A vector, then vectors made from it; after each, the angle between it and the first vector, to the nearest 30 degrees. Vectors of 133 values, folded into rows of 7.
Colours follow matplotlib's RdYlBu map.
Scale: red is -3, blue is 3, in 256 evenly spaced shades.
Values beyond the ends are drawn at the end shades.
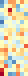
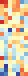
120 degrees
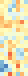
120 degrees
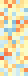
90 degrees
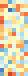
120 degrees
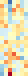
120 degrees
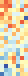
120 degrees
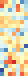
150 degrees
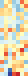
60 degrees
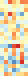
90 degrees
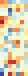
150 degrees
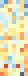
60 degrees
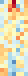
60 degrees
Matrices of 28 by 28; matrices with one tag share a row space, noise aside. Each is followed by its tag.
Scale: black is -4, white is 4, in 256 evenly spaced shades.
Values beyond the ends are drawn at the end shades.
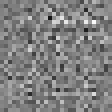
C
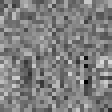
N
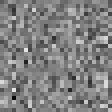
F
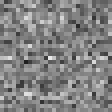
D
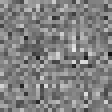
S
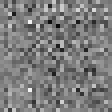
C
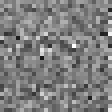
D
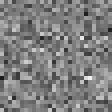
N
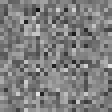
S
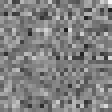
N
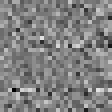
N
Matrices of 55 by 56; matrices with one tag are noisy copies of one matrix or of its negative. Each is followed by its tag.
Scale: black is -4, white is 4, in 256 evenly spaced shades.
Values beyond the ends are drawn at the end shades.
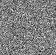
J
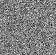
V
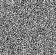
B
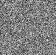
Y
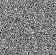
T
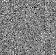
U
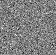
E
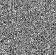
U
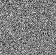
Y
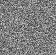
T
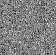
U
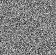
E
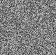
E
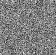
B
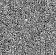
U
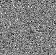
T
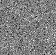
E
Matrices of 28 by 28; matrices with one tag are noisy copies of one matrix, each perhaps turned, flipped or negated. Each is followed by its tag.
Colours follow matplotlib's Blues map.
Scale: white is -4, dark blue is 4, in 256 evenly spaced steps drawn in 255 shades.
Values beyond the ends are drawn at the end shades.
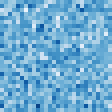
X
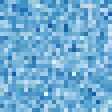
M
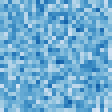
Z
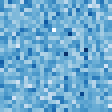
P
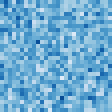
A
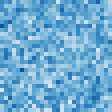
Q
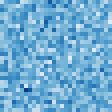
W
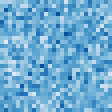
Q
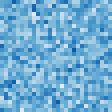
M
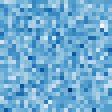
Q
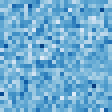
X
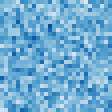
Q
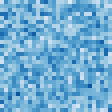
Z
